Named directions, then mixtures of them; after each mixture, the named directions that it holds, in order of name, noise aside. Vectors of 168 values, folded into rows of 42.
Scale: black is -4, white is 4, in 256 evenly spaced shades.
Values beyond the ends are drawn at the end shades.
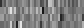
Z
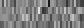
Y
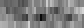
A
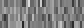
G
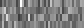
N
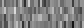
A, G, N.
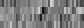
A, Y, Z.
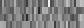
Y.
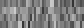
G, Y, Z.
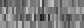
A, G, Z.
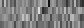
Y.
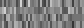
G, N.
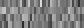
G, N, Y.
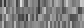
N, Y.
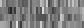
A, Z.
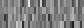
G.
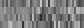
A, G, Y.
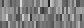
N, Y.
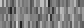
Y, Z.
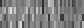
G, Z.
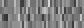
G, N, Y.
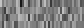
N.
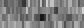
A, G.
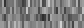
A, G, Y.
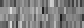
Y, Z.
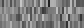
N, Y.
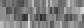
A.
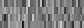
G.
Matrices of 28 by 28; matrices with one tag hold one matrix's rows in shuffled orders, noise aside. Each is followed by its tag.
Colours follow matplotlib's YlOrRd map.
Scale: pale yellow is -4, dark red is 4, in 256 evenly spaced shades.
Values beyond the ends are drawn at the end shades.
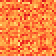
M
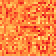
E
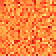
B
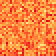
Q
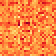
M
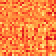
Q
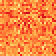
M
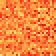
E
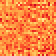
E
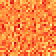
B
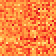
E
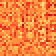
Q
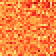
E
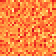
B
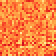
Q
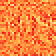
B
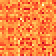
M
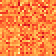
M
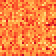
Q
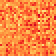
E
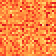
Q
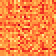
M
